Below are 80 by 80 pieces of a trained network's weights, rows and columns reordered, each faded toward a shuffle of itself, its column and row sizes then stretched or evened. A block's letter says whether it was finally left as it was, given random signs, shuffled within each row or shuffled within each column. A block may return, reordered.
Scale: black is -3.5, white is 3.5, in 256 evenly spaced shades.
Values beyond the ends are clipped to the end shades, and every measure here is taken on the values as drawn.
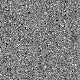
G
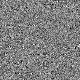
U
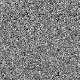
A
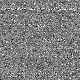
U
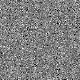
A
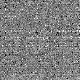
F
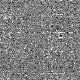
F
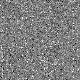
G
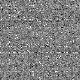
F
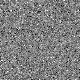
U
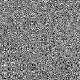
F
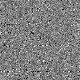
A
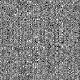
F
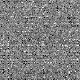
F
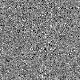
A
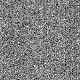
G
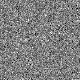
A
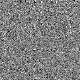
A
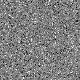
G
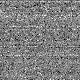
U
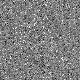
G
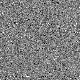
U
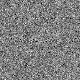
U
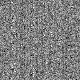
G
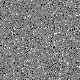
F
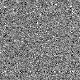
A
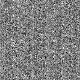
G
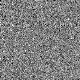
A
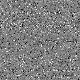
U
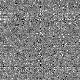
F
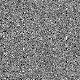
A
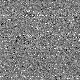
U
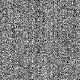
F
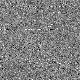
U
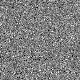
U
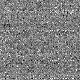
F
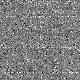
U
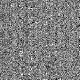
F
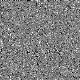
A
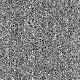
G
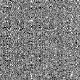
F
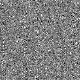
G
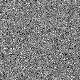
U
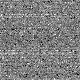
U
